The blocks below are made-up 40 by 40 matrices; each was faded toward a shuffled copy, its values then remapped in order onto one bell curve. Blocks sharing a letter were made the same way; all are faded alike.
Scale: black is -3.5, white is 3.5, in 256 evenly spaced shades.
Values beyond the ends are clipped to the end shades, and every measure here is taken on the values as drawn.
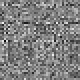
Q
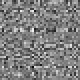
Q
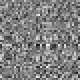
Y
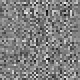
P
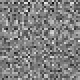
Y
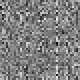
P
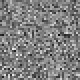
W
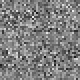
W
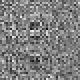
Y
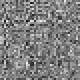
Y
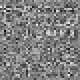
Q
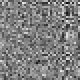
P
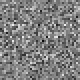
W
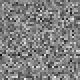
W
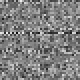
Q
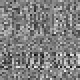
Q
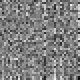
P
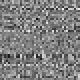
Q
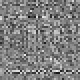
Q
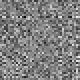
Y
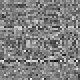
Q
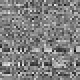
Q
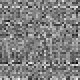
Q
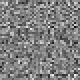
Y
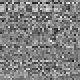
Q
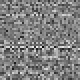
Q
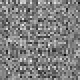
Y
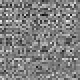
Q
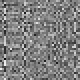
P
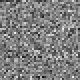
W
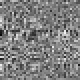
Y
